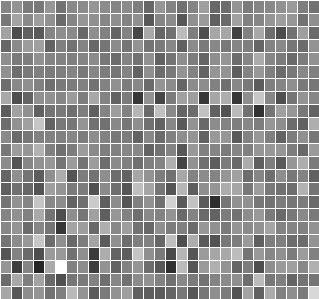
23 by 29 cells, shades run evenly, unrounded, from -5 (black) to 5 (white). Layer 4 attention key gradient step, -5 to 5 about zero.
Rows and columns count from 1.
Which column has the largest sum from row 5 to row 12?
4
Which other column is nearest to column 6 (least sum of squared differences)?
5
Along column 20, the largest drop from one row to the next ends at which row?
16
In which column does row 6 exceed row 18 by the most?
6
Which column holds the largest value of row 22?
24
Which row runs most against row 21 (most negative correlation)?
17
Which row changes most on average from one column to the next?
21
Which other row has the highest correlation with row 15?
20
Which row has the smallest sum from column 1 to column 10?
15
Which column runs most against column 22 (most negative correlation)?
1
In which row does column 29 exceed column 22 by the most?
23
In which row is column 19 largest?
9
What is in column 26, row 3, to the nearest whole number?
-2
